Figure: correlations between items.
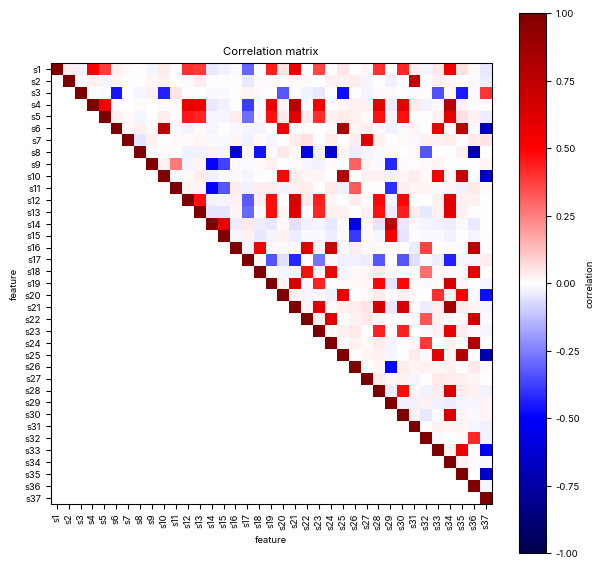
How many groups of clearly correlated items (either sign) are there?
6
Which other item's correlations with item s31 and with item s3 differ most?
s2
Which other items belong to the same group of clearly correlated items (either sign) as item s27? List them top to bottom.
s7
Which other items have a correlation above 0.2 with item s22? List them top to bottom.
s16, s18, s24, s32, s36
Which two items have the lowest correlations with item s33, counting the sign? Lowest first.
s37, s3
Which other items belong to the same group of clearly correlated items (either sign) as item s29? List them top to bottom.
s9, s11, s14, s15, s26
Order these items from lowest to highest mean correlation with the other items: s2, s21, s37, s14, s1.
s37, s14, s2, s1, s21
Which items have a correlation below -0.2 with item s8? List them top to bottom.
s16, s18, s22, s24, s32, s36
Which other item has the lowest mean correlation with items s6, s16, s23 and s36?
s8
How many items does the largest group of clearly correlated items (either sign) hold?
12
